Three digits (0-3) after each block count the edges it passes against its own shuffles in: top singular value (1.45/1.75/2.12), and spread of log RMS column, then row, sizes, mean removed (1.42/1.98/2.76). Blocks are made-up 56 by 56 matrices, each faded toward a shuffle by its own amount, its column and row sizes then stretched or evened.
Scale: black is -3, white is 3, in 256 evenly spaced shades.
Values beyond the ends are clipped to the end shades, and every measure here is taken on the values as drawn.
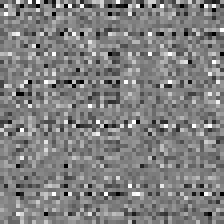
2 1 3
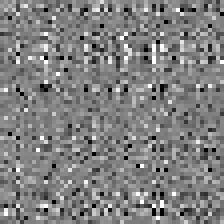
3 1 2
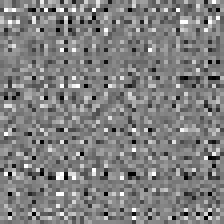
3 2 3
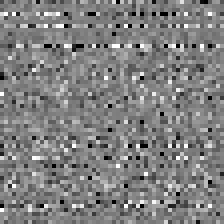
2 1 3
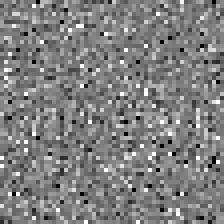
0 0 0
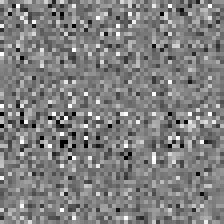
0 2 2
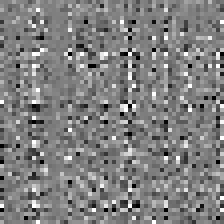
3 3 2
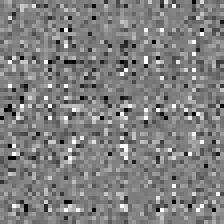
1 2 2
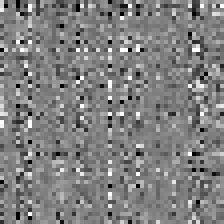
2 3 2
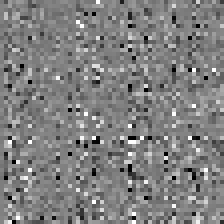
1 3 2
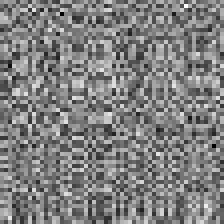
3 0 0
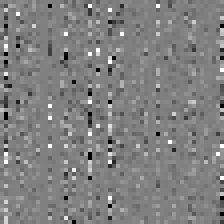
1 3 0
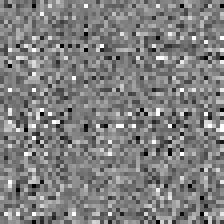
1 2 2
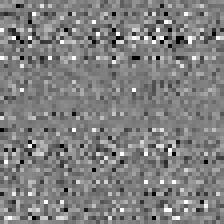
1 1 3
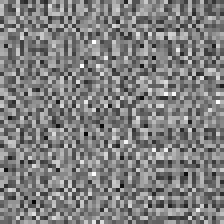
3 0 0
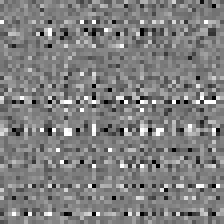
3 1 3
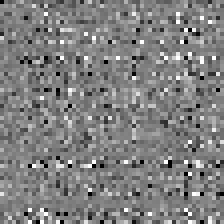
0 2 3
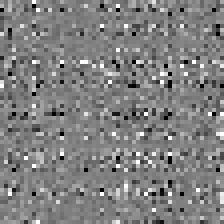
0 2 3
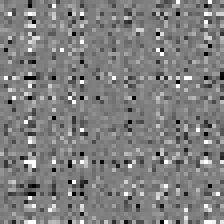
3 3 2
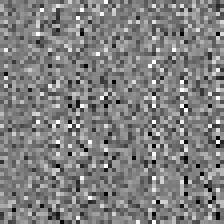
2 2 0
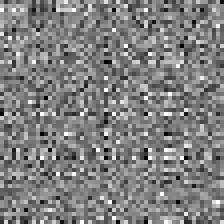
3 1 2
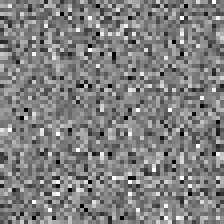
2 1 1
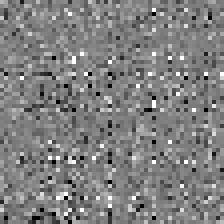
1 2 2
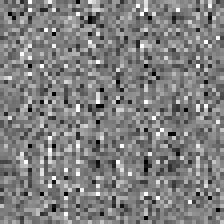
2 2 0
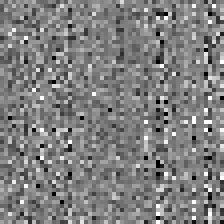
2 3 0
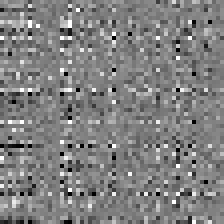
3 3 2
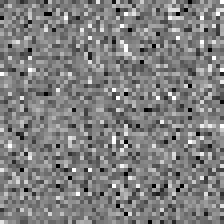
0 1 1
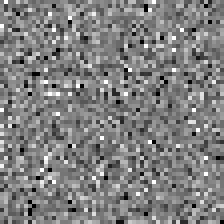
0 0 0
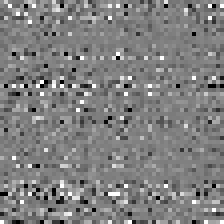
1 1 3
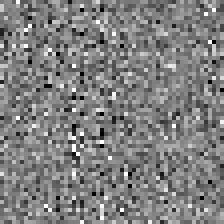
0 2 0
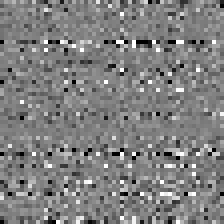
2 1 3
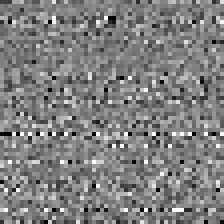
1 0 3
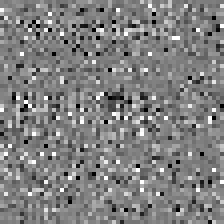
1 0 2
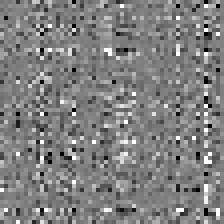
3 3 2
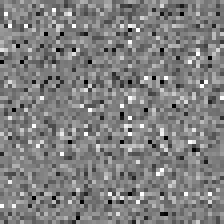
1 0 1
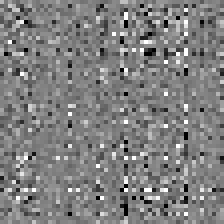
2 3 2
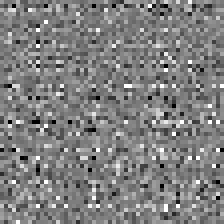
2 1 2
